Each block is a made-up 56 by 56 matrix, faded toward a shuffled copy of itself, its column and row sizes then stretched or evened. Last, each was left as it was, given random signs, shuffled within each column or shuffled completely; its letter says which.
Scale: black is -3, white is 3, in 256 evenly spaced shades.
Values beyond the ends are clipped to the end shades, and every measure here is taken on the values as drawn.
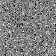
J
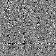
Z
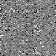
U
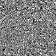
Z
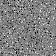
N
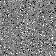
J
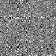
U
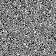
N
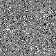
Z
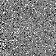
J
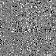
U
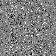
J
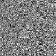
U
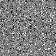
Z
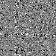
Z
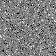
N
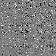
Z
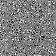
Z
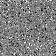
N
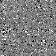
Z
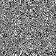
Z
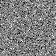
N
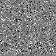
Z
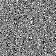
J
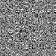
U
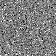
N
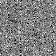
J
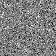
N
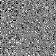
U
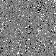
J
